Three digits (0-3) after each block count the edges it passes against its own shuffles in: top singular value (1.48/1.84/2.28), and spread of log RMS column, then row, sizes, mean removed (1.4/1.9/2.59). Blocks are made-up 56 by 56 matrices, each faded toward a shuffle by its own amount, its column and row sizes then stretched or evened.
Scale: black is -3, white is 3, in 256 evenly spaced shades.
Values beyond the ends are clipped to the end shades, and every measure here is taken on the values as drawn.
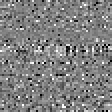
2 0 3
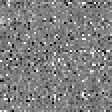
1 1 2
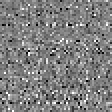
2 1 2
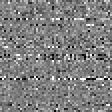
2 1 3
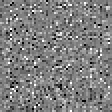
2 2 0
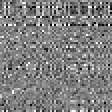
3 0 3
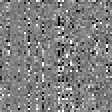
2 3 1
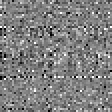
2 1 2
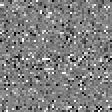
0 0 2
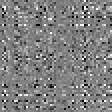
3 3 3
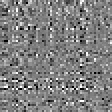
3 2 3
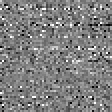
0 1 3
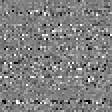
1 0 3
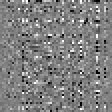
2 3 2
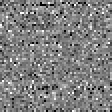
1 0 2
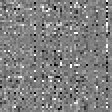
0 3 2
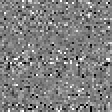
1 1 2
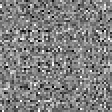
1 0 2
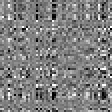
3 3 3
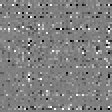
0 2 3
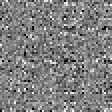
2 2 2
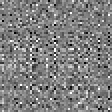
3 2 2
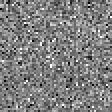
0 0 1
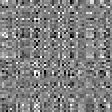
3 3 3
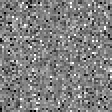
0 1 0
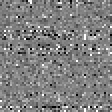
0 1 3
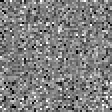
0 2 1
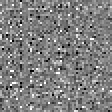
0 2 0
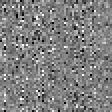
0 3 0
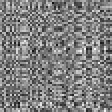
3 0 2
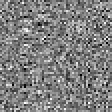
2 1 1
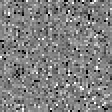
1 1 0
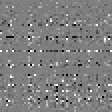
1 2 3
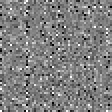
1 2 1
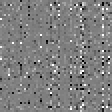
2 3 2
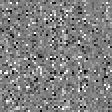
0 2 1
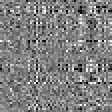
3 2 3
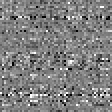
2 0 3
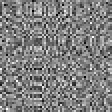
3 2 1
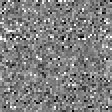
0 0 2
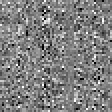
1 3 0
